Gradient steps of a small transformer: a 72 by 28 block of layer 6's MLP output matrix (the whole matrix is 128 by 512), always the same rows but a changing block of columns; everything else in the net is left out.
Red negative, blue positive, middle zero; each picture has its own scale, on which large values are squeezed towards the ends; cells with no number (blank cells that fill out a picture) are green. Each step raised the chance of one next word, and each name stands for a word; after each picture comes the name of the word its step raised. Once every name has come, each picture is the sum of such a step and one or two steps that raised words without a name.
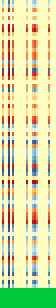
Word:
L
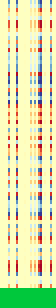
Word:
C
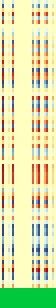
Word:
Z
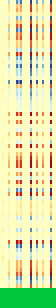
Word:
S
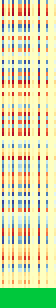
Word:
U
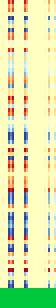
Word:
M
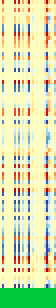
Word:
M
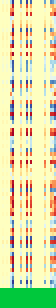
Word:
S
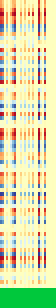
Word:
U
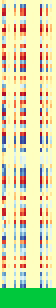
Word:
L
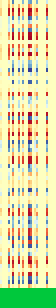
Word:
S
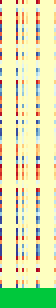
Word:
M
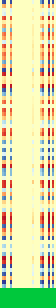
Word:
L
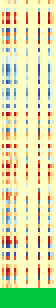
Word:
S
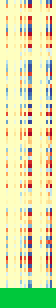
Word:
S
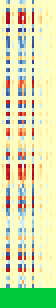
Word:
U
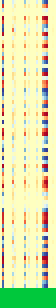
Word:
L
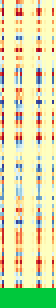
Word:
C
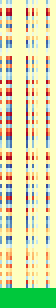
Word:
U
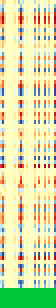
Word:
L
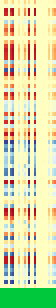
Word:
L
